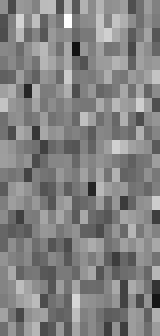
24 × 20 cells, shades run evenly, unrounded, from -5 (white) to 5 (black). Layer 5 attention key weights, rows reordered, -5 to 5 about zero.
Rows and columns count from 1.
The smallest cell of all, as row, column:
2, 9
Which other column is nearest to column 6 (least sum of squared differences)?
7
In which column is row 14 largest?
12
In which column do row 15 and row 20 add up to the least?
20
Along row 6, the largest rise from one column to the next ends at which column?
10
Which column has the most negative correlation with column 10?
16
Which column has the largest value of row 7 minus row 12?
4
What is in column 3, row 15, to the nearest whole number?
-1
